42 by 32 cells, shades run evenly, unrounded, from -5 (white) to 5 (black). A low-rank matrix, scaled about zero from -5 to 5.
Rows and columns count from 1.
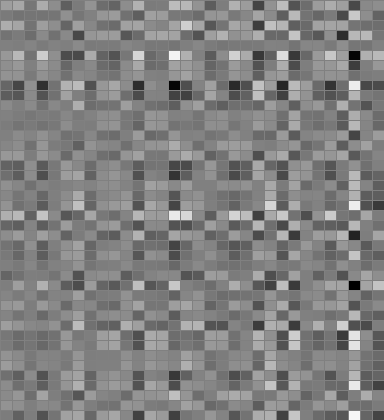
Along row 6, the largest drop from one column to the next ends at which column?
31
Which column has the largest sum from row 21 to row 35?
32
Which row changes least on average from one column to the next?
5
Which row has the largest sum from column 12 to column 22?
9
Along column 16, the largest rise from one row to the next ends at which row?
23
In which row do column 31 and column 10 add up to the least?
4
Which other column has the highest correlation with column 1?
16
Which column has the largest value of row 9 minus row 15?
15
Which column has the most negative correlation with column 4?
6
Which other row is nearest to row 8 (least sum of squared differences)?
41
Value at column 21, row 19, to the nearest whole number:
-1
